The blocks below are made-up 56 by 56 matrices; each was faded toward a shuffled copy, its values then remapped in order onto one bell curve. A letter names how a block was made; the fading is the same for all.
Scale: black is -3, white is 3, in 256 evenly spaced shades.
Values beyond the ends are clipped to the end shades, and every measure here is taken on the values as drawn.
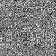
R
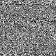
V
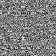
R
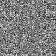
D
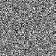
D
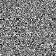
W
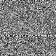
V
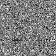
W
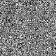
W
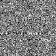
R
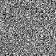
D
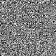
R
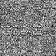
R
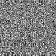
D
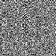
D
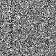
W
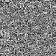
R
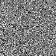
W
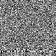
R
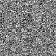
D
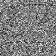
R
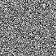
R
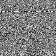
V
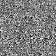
V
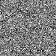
V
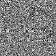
W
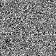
V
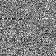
R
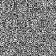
D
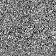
V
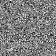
V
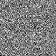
D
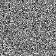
W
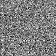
V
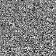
W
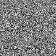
V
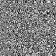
D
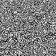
V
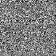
V
